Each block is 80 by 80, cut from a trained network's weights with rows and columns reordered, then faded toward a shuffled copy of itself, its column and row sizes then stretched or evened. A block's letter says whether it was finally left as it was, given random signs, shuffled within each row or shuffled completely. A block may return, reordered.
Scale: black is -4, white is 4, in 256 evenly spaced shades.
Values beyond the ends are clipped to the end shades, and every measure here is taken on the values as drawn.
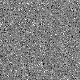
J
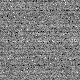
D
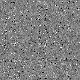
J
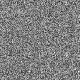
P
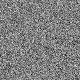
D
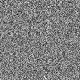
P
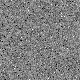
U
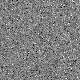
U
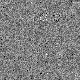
J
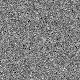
U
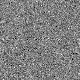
D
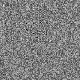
P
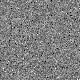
U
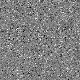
J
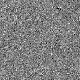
P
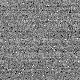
D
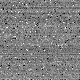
D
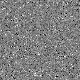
D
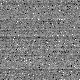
D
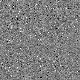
J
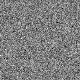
J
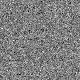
U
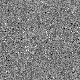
J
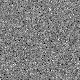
D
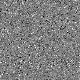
D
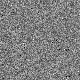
D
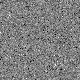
U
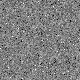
U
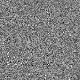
P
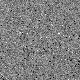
U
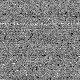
D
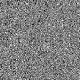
P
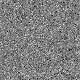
U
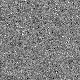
U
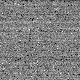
D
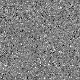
J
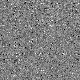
J
